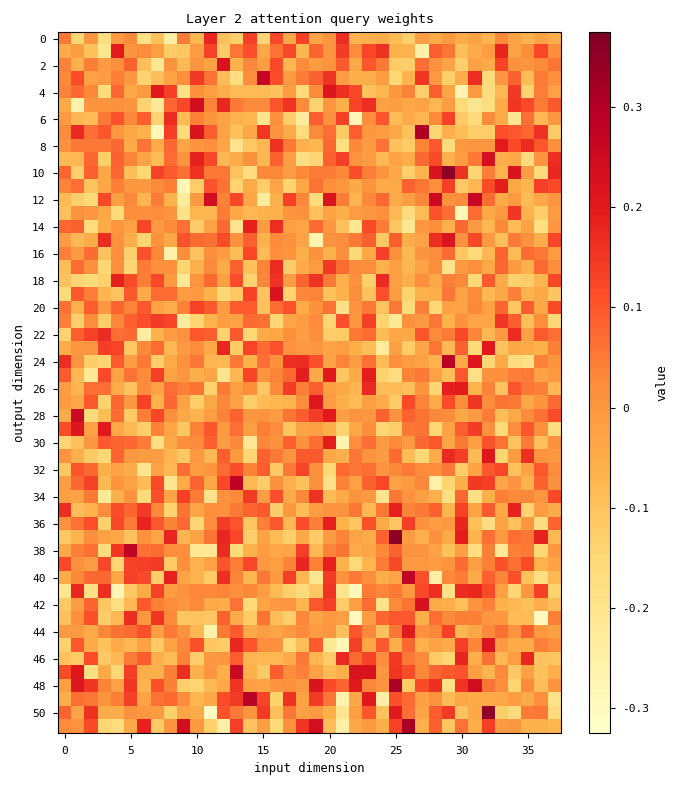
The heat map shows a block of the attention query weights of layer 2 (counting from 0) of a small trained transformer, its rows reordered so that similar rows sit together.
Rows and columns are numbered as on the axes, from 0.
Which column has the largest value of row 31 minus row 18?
35
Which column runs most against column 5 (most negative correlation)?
36
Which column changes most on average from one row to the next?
29
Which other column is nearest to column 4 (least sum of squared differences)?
37
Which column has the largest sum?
23
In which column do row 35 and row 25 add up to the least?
2
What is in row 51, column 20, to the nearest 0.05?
-0.1
